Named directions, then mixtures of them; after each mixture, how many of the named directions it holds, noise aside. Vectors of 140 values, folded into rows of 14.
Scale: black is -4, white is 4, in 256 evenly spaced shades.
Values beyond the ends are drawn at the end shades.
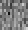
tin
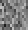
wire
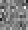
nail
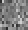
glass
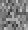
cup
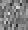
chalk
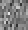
one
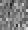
three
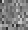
one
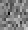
two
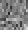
four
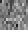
four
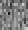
one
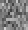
one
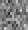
one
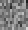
four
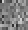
one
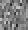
one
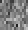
four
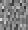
two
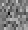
one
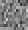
four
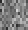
two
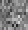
two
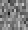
four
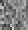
one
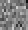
three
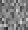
two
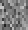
one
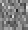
four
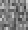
four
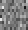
two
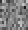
two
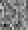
one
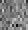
four
